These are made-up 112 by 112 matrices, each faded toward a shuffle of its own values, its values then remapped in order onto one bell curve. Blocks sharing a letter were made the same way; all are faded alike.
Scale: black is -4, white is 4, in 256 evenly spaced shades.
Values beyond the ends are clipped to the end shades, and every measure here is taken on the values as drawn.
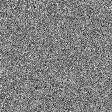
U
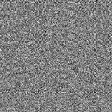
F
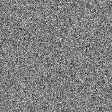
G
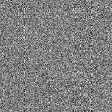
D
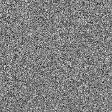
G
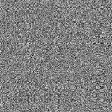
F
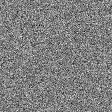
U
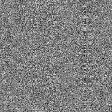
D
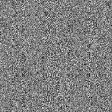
D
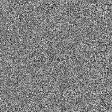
G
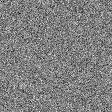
U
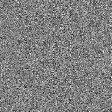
G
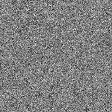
G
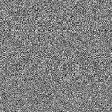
F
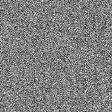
G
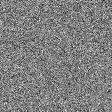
U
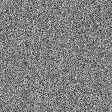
U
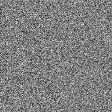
G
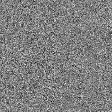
G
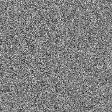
G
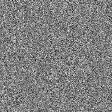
G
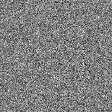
G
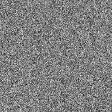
G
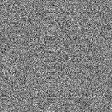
F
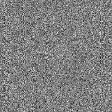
D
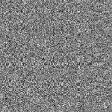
F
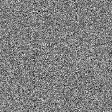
G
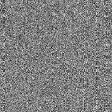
D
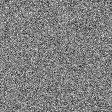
U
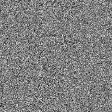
G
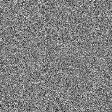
G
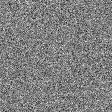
U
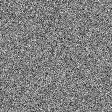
U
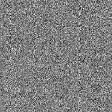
D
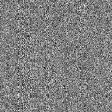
D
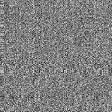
F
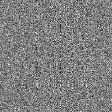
D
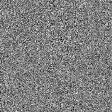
G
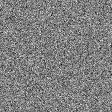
U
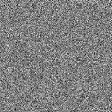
F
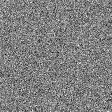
U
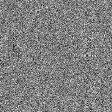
G
